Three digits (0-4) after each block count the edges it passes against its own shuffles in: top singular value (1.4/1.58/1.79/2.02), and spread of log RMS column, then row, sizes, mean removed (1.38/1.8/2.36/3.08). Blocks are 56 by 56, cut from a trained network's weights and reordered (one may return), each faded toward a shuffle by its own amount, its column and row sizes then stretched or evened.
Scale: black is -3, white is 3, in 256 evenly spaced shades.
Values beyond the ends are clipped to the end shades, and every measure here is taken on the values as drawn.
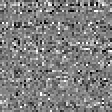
1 1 3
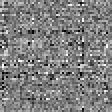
0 3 3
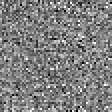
1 0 1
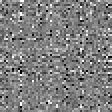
3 3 2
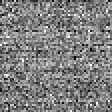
1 2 1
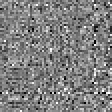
3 1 2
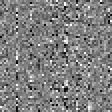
1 3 0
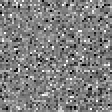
0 0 1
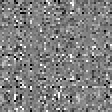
2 3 2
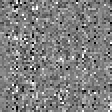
0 3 1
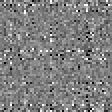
0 2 3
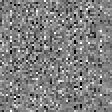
2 4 0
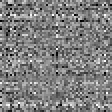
1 3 3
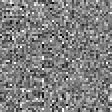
2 2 0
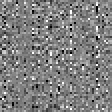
3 4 0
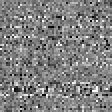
3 0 3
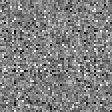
0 1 1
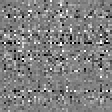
1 3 3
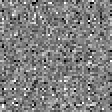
0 2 2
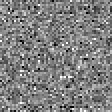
2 1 0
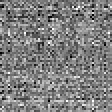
1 3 2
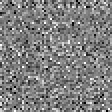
2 1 2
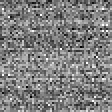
2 1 0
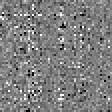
1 3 1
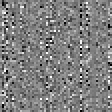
1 4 0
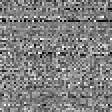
1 1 4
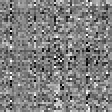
1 4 0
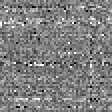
0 0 3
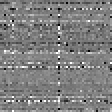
3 1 4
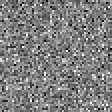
0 0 0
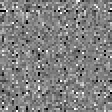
1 3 1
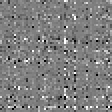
1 3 3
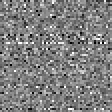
0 0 3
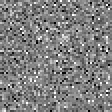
1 1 0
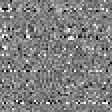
2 0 3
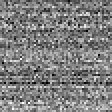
3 0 2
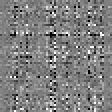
1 4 3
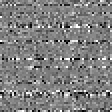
4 0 4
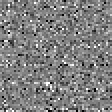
1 1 2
